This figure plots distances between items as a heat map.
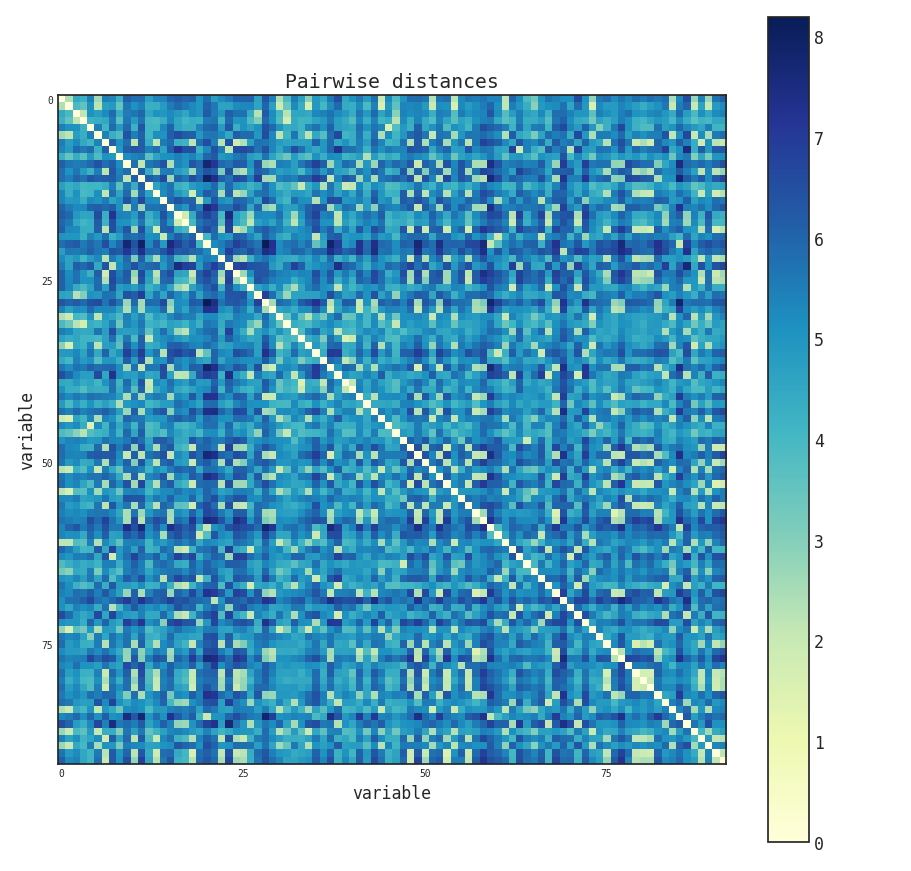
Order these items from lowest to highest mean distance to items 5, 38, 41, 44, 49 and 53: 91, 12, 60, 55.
12, 91, 55, 60
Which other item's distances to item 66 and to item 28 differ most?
35
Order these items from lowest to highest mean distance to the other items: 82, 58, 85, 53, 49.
53, 82, 49, 58, 85
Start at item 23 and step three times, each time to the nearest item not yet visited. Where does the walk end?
70
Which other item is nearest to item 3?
31
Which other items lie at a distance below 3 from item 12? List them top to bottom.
33, 36, 39, 40
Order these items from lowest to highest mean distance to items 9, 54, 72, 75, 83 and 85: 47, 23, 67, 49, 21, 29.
67, 29, 49, 47, 23, 21
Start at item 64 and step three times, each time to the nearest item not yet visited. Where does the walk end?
78
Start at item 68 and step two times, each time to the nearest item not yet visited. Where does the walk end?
76
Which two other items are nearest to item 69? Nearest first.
21, 87
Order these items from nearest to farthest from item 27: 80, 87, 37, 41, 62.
87, 62, 80, 41, 37
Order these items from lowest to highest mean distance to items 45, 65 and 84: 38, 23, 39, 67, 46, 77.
46, 39, 67, 23, 38, 77
